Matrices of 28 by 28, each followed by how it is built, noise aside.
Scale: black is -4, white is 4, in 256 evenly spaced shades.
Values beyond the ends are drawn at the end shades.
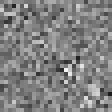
block diagonal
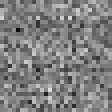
blocks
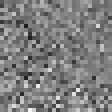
lower triangular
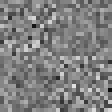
block diagonal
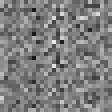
repeating rows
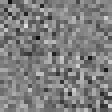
block diagonal
